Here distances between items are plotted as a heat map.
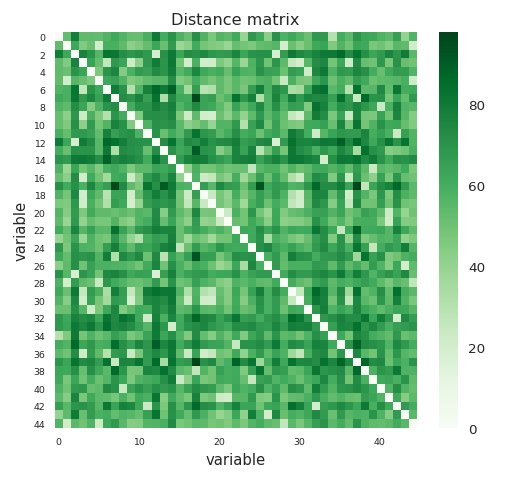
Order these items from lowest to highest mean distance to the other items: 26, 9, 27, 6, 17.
9, 26, 6, 27, 17
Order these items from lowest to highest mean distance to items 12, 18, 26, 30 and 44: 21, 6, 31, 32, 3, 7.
3, 21, 6, 31, 7, 32
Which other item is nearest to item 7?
37
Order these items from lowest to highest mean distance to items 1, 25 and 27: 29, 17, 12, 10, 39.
12, 39, 10, 29, 17
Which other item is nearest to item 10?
23
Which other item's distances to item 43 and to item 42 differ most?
32
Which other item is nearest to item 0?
34
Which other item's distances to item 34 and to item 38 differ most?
17
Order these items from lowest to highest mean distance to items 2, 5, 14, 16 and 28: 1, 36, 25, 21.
1, 21, 36, 25
